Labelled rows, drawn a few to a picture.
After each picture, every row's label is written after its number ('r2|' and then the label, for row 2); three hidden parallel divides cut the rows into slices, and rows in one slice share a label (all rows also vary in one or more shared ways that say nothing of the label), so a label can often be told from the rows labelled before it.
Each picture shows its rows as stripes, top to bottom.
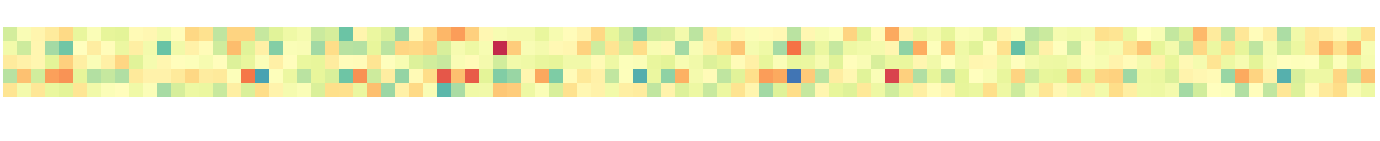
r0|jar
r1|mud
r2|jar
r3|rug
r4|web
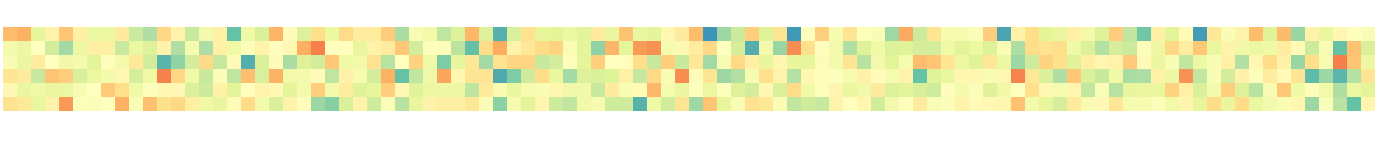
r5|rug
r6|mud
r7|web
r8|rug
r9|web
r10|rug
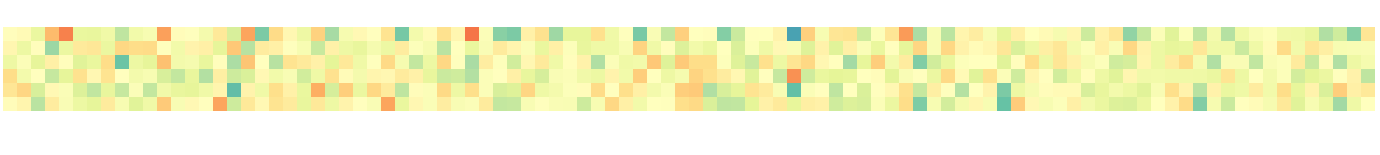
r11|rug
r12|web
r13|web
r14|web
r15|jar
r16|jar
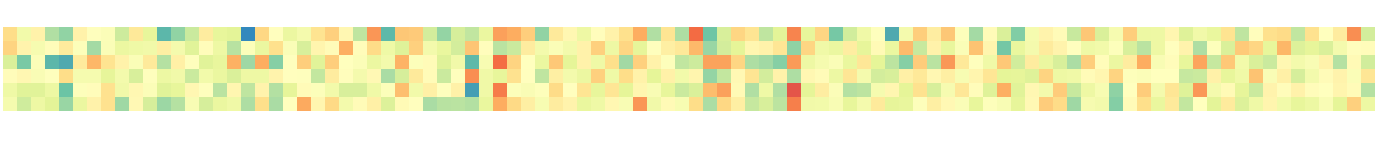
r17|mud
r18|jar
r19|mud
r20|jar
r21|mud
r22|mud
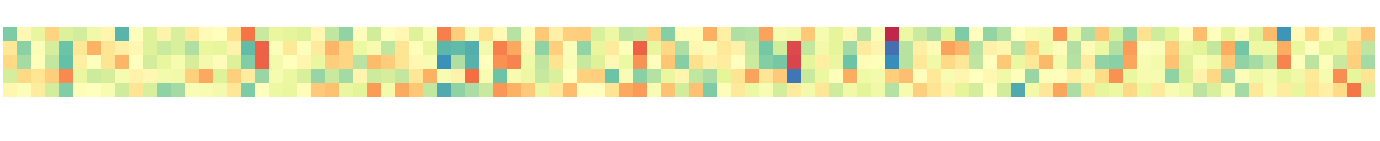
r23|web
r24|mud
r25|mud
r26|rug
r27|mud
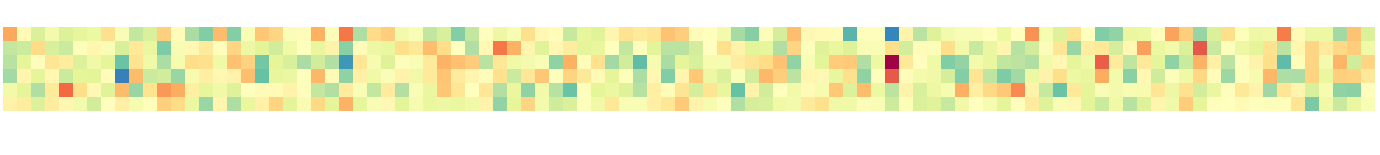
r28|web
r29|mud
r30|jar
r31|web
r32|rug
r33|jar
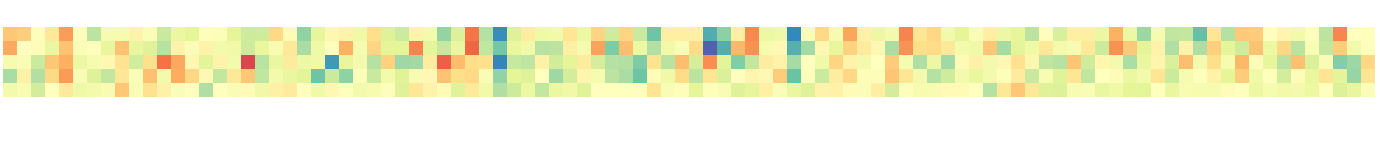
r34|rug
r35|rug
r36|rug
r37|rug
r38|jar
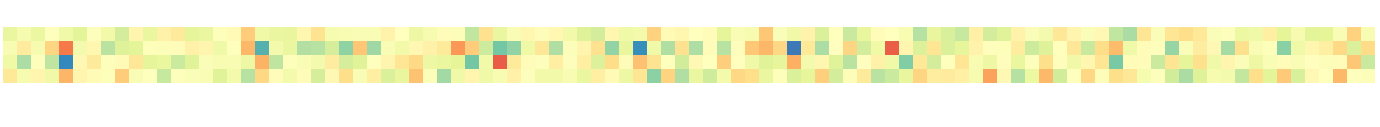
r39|web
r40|rug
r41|mud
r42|jar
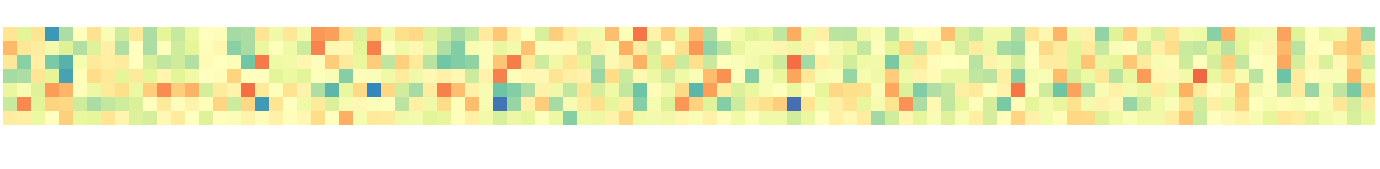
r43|mud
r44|web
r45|mud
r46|mud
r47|rug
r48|rug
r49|jar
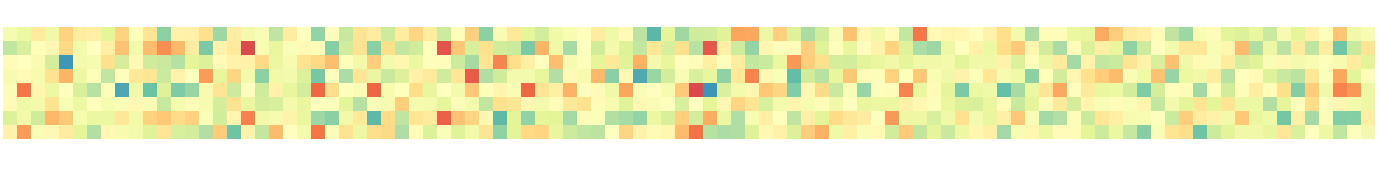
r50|jar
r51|jar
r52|mud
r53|rug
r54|web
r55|web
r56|rug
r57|jar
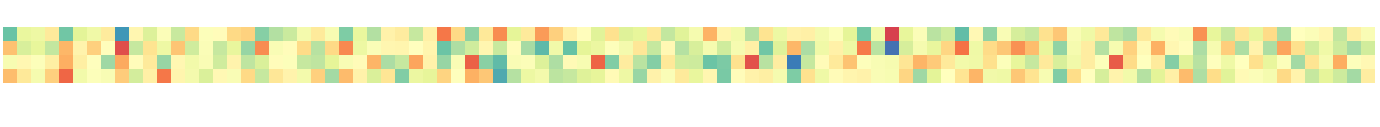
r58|mud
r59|jar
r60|rug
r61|rug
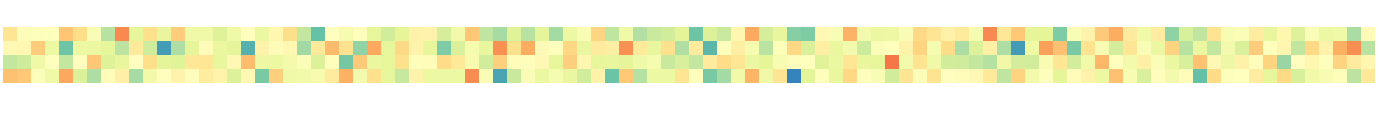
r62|rug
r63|mud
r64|web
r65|rug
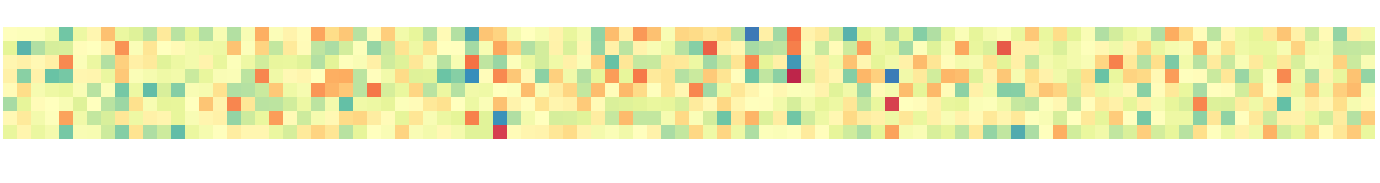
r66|mud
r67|web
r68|rug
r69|mud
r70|web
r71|web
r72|rug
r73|mud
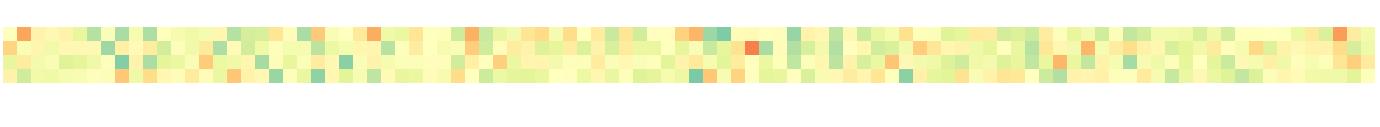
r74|jar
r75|jar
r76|web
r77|jar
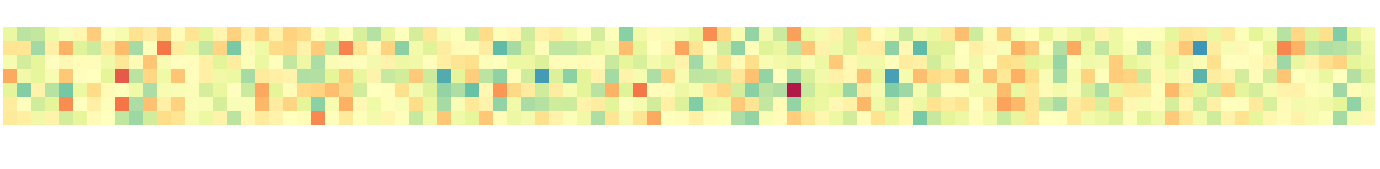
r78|web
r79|rug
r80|jar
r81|rug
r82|mud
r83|rug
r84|web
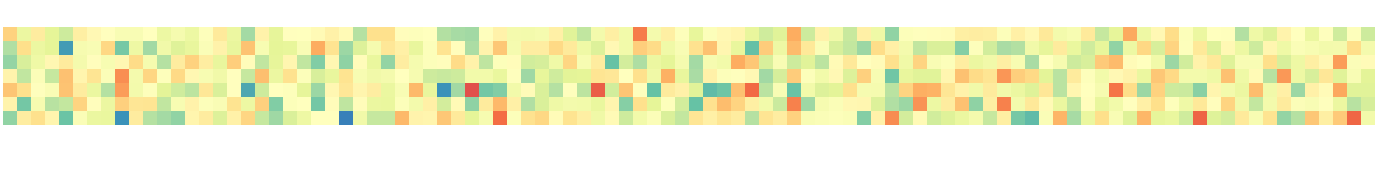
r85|web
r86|mud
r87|jar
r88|jar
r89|rug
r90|web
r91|mud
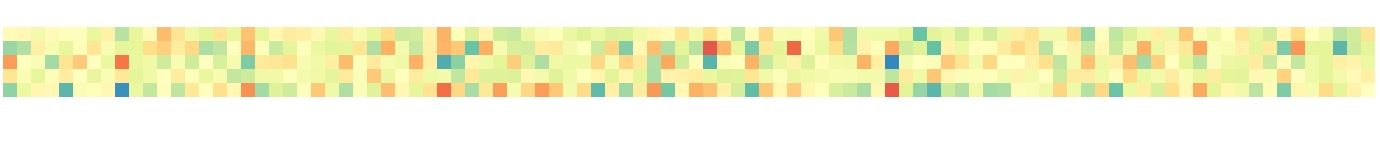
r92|jar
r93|web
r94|jar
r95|jar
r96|mud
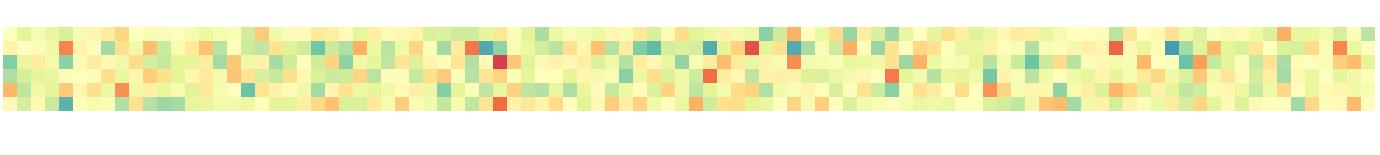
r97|web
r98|rug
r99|mud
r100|web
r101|jar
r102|mud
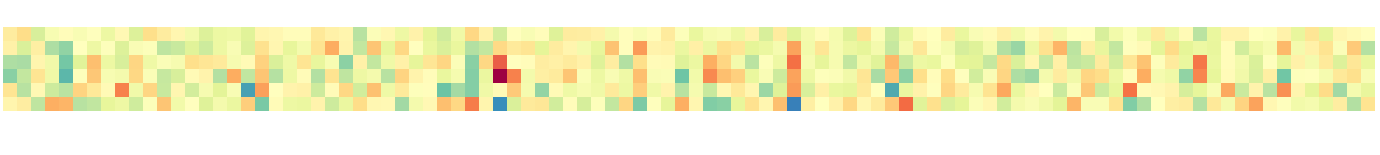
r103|jar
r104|mud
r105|mud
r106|mud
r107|web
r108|rug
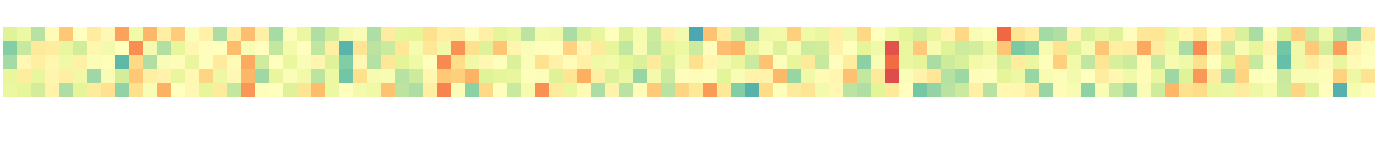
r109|jar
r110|web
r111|web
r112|jar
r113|web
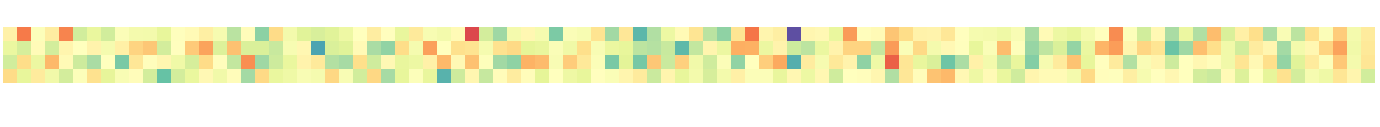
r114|rug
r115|jar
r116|jar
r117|web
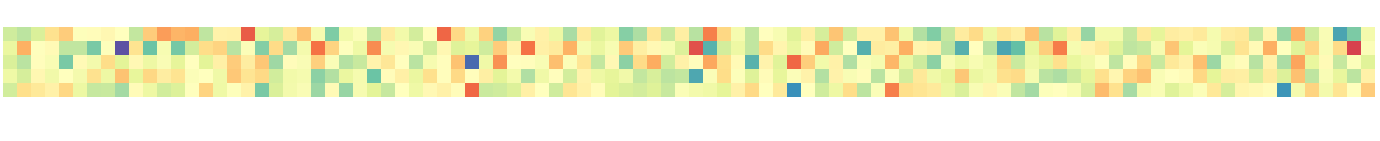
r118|jar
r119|mud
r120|mud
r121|jar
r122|jar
